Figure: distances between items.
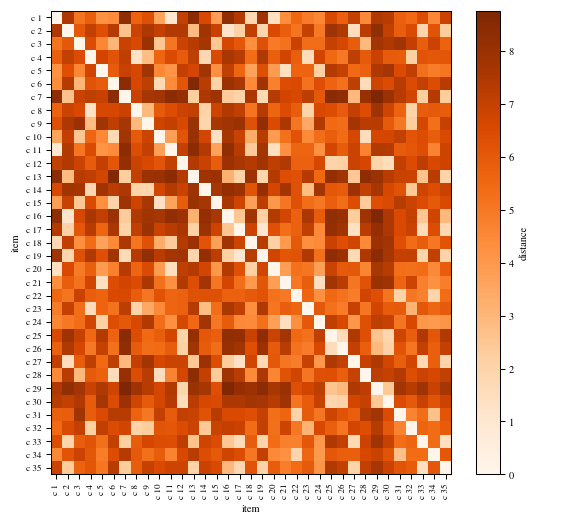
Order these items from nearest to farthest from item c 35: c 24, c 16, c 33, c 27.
c 33, c 27, c 16, c 24
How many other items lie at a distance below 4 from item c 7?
8
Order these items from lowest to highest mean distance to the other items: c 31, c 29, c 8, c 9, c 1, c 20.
c 20, c 1, c 8, c 31, c 9, c 29
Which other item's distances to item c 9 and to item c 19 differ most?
c 17
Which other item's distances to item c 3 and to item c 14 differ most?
c 9
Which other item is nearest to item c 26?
c 25
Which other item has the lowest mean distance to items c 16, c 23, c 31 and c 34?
c 22
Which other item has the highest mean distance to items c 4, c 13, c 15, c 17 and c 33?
c 29
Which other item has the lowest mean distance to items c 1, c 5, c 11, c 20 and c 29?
c 18
